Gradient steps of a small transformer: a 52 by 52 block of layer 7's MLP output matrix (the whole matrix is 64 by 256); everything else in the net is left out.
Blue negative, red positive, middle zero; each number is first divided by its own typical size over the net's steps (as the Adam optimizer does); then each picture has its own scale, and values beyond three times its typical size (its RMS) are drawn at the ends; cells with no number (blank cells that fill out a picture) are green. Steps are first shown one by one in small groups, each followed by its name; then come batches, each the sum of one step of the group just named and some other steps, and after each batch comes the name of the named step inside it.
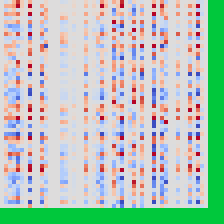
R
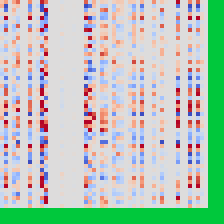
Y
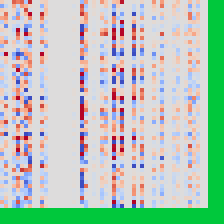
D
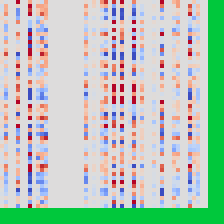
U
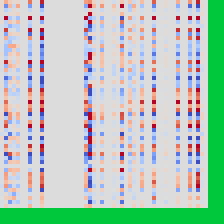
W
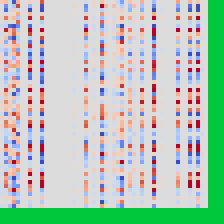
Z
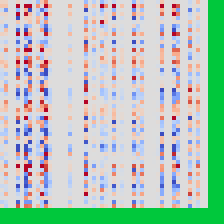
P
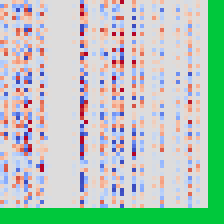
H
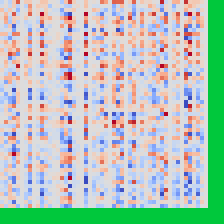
U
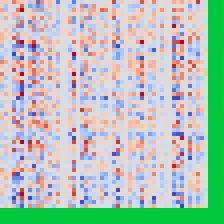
Y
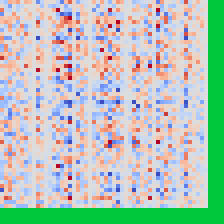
D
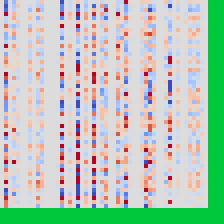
Z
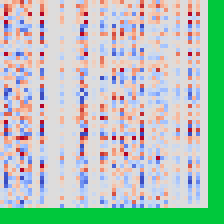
D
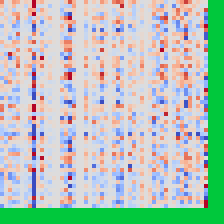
R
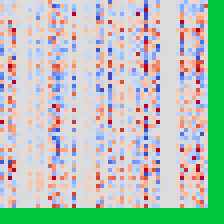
Z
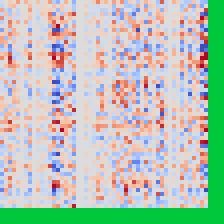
U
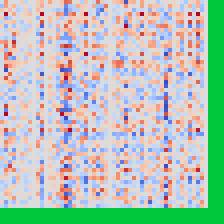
H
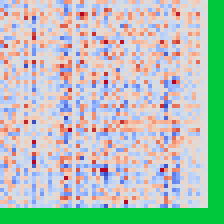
Z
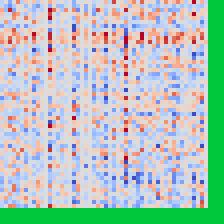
Z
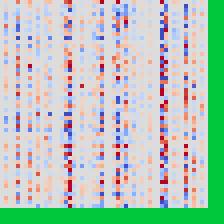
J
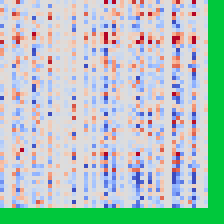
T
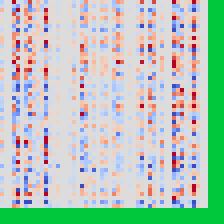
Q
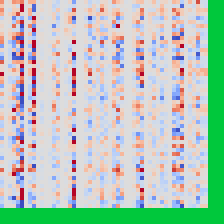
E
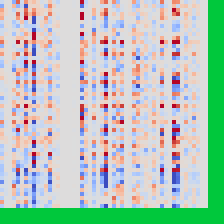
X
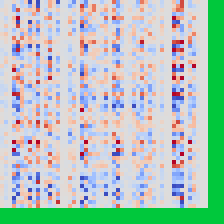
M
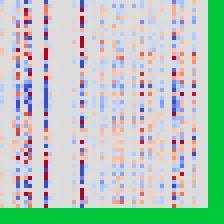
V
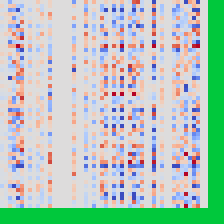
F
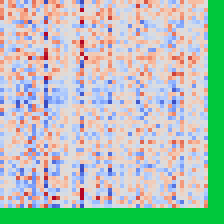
V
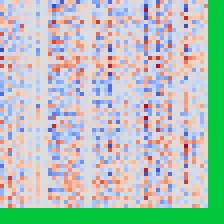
J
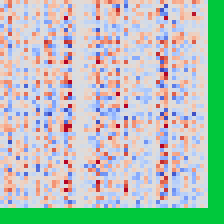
T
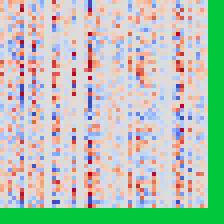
E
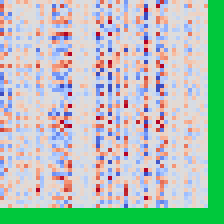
J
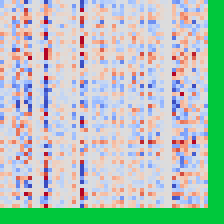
V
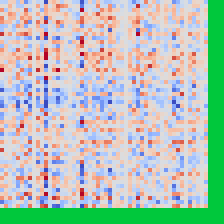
V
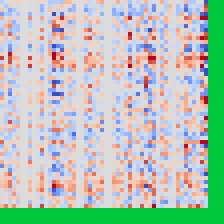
J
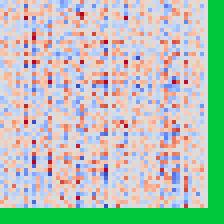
X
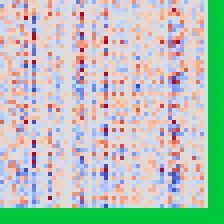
X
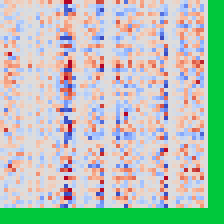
J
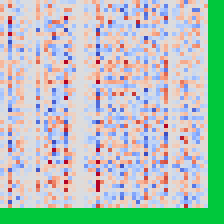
F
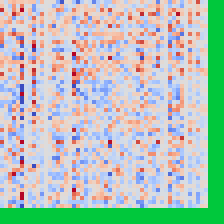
E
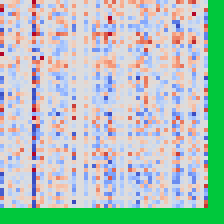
T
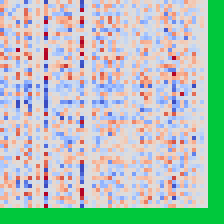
V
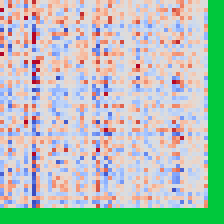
X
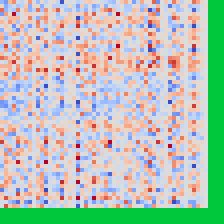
Q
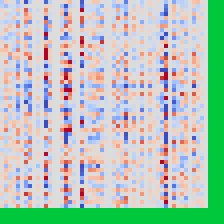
V
